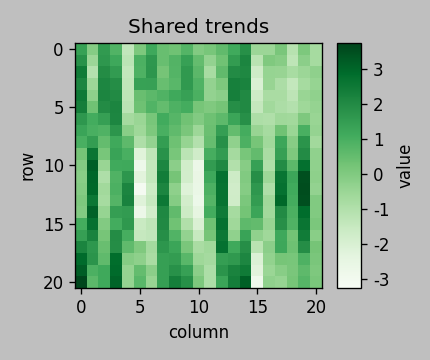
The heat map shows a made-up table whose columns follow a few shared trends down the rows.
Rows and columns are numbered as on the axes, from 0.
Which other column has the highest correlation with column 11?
15
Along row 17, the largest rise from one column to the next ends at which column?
12
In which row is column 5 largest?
3
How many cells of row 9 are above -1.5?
19
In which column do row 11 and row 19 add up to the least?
10
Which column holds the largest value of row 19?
0
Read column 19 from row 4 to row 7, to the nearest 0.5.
-0.5 -0.5 0 1
